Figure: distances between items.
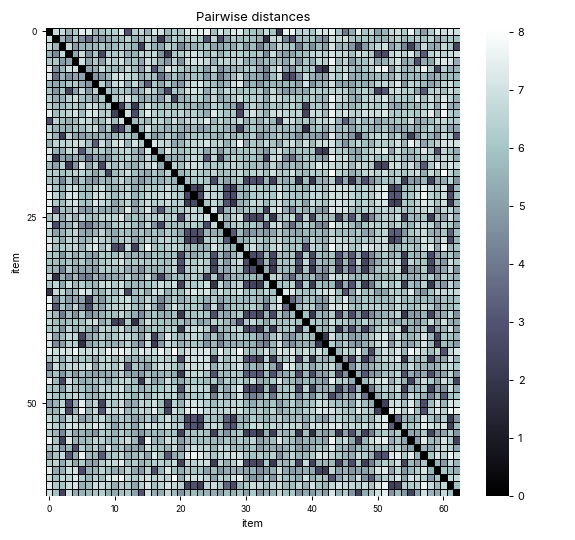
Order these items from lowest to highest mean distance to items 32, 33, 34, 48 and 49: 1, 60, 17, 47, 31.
31, 60, 1, 17, 47
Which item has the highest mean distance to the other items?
43
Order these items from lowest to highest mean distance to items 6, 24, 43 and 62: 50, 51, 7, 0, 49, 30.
49, 30, 7, 50, 51, 0
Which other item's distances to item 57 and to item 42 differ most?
5
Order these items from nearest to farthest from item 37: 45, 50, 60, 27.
27, 60, 50, 45
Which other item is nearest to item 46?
20
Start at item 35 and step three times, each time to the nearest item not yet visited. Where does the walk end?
45
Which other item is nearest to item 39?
13
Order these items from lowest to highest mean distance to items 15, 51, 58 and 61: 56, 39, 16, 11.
56, 39, 16, 11
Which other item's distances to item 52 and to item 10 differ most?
11
